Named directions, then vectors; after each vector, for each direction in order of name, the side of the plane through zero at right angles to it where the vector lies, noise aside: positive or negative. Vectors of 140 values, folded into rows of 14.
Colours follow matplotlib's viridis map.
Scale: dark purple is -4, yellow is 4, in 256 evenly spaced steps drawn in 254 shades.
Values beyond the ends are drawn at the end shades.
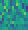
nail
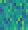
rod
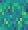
positive, negative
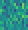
negative, negative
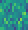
positive, negative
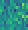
negative, negative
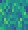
positive, negative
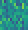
negative, negative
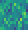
positive, negative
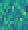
positive, negative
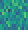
positive, negative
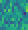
negative, positive
